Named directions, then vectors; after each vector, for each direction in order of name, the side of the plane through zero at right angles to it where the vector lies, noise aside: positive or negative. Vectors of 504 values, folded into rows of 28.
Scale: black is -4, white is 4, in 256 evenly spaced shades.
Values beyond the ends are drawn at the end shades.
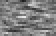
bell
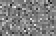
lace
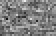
negative, positive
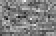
negative, positive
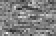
positive, positive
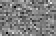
negative, negative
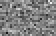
negative, negative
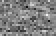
positive, negative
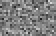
negative, negative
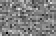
negative, negative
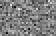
negative, negative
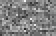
negative, positive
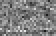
negative, positive
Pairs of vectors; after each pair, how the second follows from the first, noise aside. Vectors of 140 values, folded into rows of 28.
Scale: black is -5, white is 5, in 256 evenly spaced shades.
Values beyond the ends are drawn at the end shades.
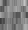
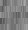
shrunk.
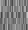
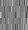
reversed, partly zeroed.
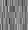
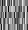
negated, scaled up.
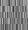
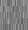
shrunk.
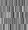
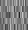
negated.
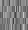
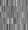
reversed, partly zeroed.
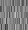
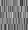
reversed.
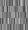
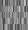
reversed.
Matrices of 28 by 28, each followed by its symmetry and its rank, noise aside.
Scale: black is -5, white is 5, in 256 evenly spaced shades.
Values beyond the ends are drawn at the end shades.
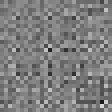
symmetric, rank three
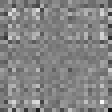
symmetric, rank two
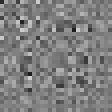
symmetric, rank four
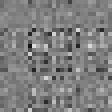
no symmetry, rank three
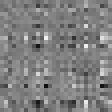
antisymmetric, rank two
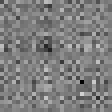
symmetric, rank three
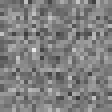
no symmetry, rank four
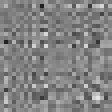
symmetric, rank three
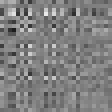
no symmetry, rank two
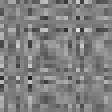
antisymmetric, rank two
